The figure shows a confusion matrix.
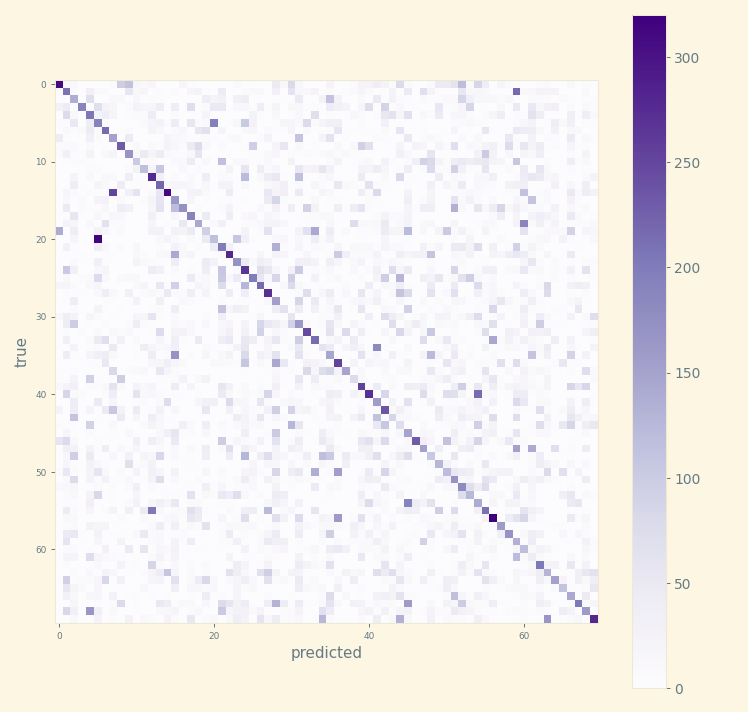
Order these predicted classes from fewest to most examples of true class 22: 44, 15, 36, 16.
16, 44, 36, 15
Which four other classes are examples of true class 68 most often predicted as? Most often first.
4, 21, 1, 34
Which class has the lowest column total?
3
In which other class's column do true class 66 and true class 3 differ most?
51
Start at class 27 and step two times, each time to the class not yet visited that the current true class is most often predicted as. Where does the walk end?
30
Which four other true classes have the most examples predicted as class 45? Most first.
54, 67, 19, 29
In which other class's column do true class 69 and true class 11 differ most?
63
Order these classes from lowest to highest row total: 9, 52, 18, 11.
52, 9, 18, 11
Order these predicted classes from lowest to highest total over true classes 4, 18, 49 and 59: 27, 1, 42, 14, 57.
14, 57, 27, 42, 1
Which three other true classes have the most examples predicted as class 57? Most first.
16, 36, 28
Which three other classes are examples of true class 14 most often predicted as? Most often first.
7, 60, 41
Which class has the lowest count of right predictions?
61
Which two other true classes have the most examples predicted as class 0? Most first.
19, 46
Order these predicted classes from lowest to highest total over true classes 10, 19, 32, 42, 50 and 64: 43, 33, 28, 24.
43, 24, 28, 33
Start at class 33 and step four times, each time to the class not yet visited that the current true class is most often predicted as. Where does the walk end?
31
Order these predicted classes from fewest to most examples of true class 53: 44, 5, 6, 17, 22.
6, 44, 22, 17, 5
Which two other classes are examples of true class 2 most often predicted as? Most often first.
35, 52
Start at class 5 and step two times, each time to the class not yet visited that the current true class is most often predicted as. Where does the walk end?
23
